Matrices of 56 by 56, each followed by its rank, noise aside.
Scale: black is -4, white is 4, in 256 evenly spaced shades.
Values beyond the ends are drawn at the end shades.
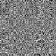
six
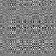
three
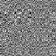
six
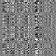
three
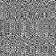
six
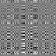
two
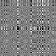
two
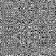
eight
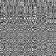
four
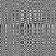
two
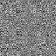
eight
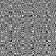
three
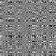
three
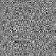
eight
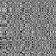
four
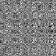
eight
